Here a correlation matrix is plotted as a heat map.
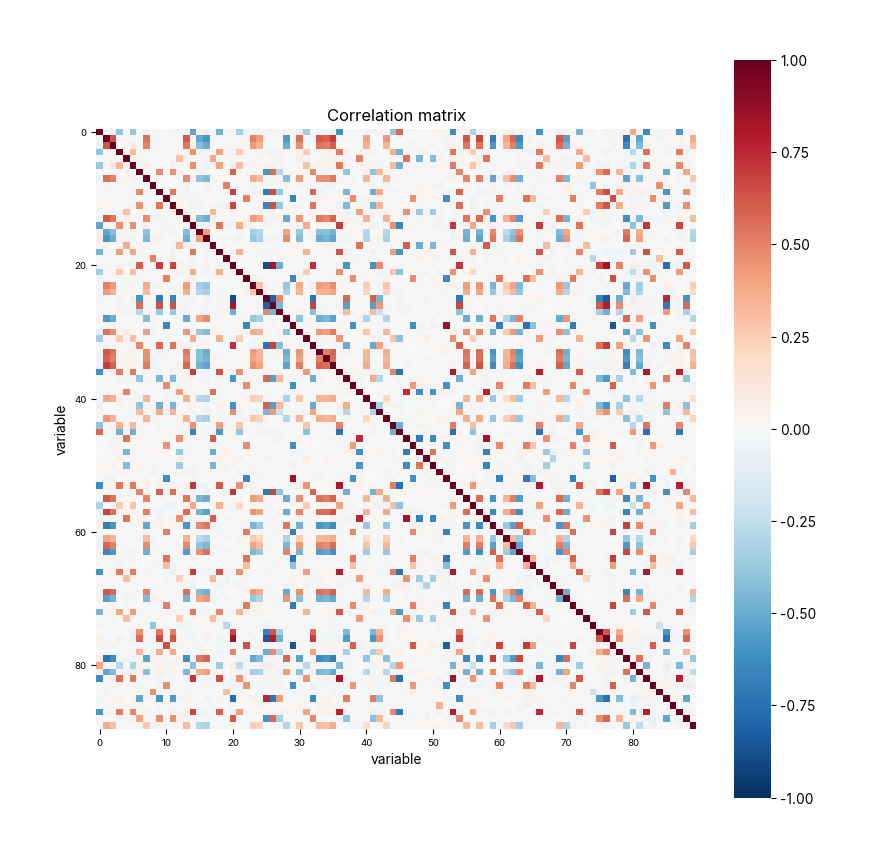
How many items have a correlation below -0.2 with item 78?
5
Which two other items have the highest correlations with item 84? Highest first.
8, 19
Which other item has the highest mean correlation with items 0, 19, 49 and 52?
29
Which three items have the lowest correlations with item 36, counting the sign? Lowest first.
45, 0, 80
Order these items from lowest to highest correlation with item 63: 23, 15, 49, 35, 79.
35, 23, 49, 15, 79
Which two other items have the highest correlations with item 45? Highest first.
0, 80
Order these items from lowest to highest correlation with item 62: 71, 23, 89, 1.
71, 89, 23, 1
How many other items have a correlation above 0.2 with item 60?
9
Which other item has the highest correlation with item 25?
85
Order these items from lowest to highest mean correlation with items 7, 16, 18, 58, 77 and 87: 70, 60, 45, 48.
45, 48, 70, 60
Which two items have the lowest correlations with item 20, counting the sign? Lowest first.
25, 85
